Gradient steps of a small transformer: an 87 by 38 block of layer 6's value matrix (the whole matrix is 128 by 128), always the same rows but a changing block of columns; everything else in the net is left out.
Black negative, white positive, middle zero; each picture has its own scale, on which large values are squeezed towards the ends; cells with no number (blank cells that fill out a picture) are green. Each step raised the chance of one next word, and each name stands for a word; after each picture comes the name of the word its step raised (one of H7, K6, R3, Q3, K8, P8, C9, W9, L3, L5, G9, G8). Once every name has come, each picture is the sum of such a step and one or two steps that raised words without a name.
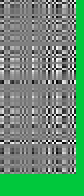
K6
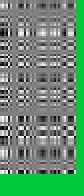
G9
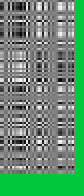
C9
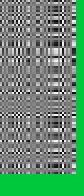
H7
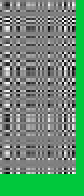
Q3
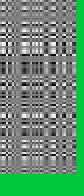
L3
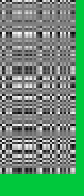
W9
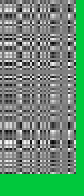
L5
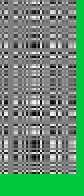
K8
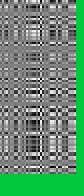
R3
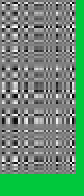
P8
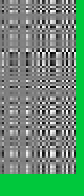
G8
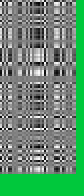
W9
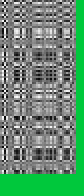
G9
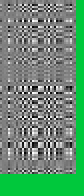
G8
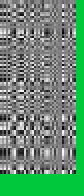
G9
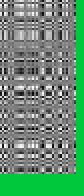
W9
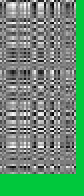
R3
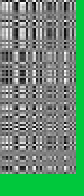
C9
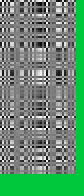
L5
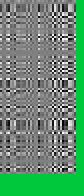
R3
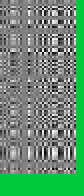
G8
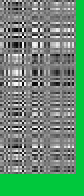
L3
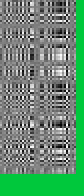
W9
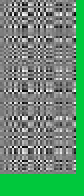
P8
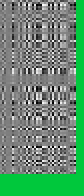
P8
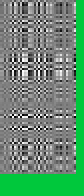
K6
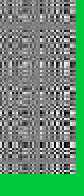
K8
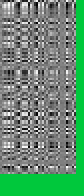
R3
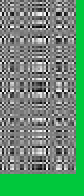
P8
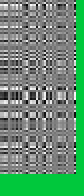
P8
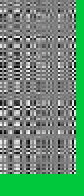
K8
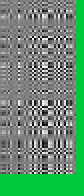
K8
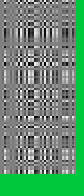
G9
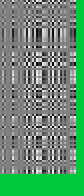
G9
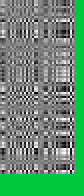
G9
